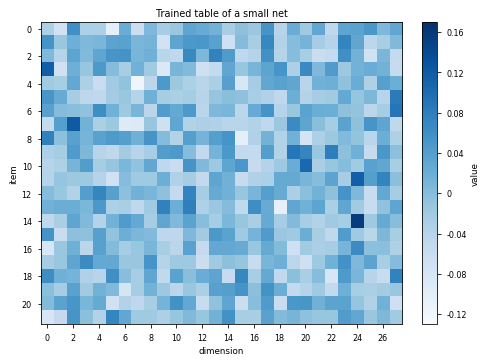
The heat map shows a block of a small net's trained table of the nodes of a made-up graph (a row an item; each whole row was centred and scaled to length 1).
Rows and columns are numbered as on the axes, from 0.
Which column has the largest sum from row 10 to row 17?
24
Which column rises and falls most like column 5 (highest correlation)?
7
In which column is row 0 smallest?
5
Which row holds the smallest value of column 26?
18
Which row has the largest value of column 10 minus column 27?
20
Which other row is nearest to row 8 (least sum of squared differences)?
2
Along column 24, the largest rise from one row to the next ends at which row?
14
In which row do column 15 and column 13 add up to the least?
4
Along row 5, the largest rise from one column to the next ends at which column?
27
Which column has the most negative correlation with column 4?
19
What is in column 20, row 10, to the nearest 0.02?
0.1
